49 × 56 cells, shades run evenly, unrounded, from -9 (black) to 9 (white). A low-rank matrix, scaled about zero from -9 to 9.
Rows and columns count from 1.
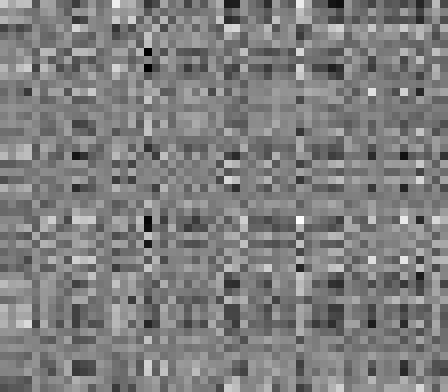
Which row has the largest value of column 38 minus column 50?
28
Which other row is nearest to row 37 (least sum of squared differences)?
2
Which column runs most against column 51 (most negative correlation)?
21
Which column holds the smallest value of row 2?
53
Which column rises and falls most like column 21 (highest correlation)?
25
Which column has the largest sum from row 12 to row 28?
35
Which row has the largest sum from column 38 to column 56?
4
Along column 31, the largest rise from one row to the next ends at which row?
7
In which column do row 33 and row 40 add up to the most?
38
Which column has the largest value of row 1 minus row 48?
15
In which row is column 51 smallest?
20
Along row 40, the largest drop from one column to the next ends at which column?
29
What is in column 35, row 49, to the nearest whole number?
-3
